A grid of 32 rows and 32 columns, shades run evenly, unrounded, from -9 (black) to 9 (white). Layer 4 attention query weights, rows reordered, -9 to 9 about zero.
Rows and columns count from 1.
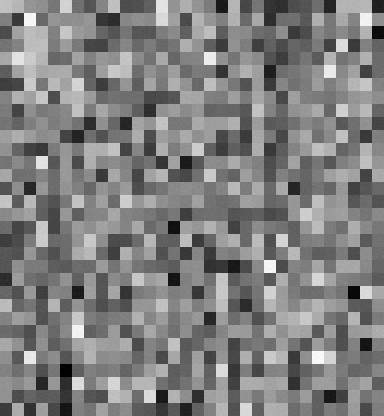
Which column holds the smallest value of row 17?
16
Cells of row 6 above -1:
23
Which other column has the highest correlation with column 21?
11
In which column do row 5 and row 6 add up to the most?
28
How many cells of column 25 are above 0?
12
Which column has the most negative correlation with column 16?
21
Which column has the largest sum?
27
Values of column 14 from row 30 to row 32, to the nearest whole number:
-1 -7 -5
